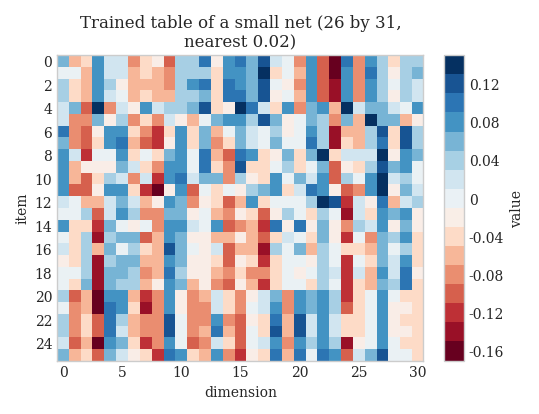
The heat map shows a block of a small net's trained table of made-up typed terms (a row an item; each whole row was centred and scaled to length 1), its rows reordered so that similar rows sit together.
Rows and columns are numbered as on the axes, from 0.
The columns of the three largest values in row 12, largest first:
22, 23, 27
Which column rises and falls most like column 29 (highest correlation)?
10
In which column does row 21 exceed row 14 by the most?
17
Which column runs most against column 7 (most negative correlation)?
4
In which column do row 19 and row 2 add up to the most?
29
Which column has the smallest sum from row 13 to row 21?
3
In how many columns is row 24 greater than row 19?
15
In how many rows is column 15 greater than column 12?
5
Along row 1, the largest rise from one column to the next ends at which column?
24
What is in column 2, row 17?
0.04
